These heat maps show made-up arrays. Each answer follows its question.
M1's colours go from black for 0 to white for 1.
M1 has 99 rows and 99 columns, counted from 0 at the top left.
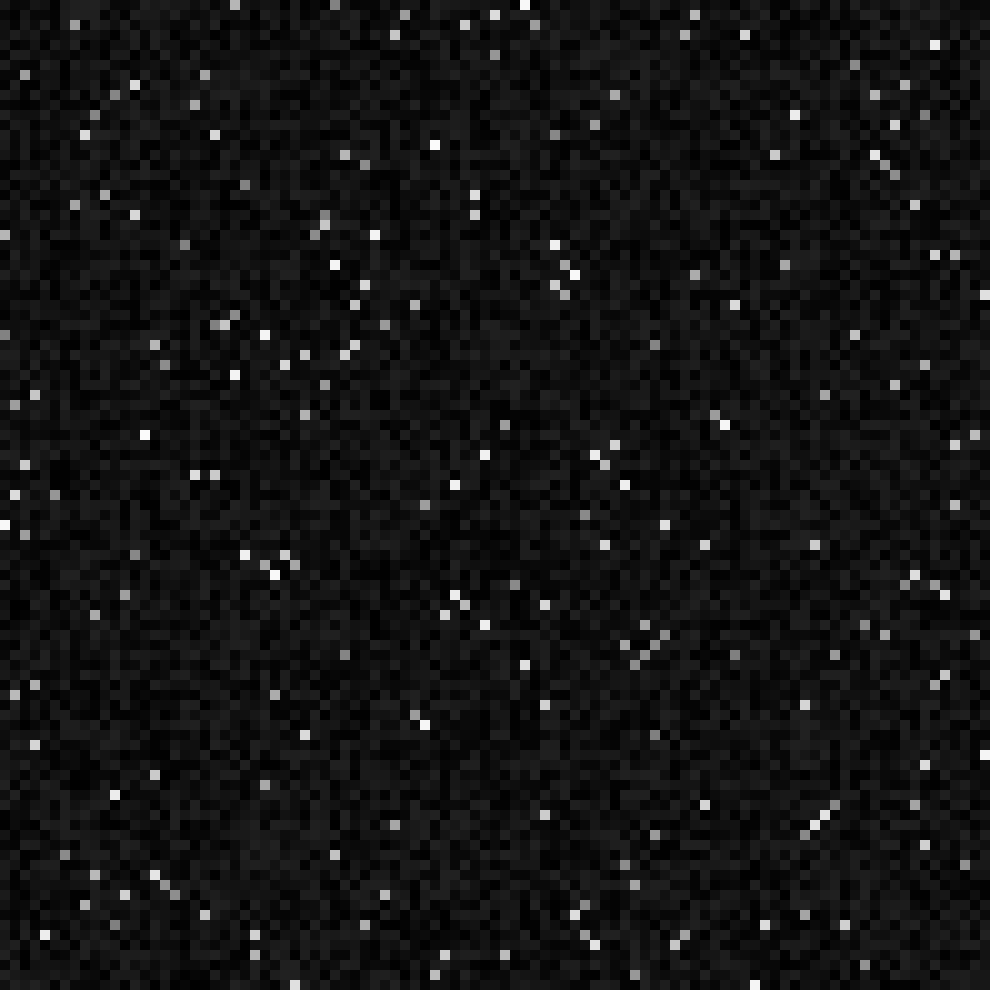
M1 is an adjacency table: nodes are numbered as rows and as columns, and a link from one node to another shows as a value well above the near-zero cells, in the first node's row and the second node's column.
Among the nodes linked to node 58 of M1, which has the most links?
node 93
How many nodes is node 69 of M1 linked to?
2
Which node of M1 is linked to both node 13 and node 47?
node 21
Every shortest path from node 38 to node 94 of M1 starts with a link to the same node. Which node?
node 89
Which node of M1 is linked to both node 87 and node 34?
node 15
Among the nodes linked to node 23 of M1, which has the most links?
node 0
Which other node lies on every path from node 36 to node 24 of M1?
node 55
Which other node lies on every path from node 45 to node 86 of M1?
node 62
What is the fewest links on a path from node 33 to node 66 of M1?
3
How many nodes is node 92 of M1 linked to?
4
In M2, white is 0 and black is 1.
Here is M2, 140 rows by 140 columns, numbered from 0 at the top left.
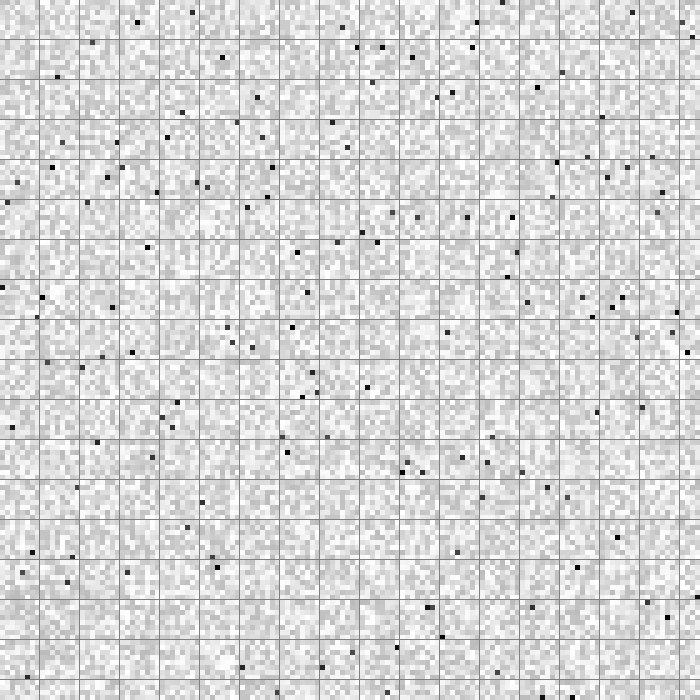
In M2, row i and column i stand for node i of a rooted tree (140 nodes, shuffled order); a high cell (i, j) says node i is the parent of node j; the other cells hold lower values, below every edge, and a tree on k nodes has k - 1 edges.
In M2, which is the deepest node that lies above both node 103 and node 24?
50
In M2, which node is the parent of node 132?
38
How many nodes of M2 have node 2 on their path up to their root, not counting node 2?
9
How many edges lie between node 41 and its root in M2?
8
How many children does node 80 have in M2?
1
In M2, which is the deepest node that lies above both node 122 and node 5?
61
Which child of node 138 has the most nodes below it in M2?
77
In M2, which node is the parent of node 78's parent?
111
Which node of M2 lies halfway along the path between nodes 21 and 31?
85
